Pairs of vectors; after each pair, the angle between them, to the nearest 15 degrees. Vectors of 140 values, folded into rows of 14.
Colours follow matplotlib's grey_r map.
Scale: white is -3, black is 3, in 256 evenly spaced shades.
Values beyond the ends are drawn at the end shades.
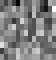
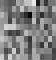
75 degrees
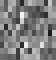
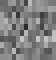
75 degrees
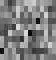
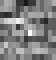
120 degrees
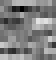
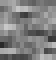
120 degrees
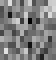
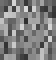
120 degrees
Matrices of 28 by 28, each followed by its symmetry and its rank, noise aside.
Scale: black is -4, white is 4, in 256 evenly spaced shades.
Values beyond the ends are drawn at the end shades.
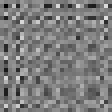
symmetric, rank two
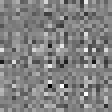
no symmetry, rank three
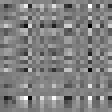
no symmetry, rank one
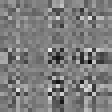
symmetric, rank two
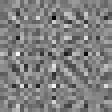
antisymmetric, rank two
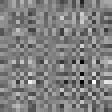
no symmetry, rank two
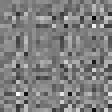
antisymmetric, rank two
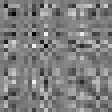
symmetric, rank two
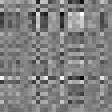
no symmetry, rank one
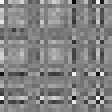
symmetric, rank one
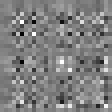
symmetric, rank two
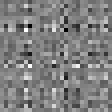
antisymmetric, rank two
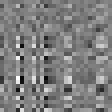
no symmetry, rank one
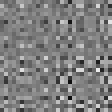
antisymmetric, rank two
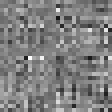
no symmetry, rank three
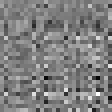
no symmetry, rank three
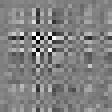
symmetric, rank one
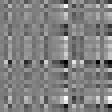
no symmetry, rank one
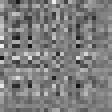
no symmetry, rank three
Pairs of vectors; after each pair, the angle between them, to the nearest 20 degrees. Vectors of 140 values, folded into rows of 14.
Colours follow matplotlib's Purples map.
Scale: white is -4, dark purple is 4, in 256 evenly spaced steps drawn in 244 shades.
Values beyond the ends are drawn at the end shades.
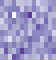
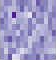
160 degrees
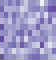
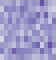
160 degrees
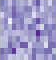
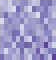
100 degrees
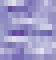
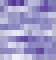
140 degrees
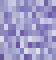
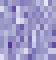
100 degrees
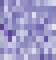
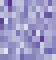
100 degrees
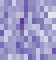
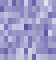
100 degrees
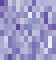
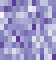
100 degrees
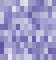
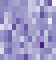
120 degrees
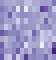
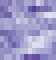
60 degrees
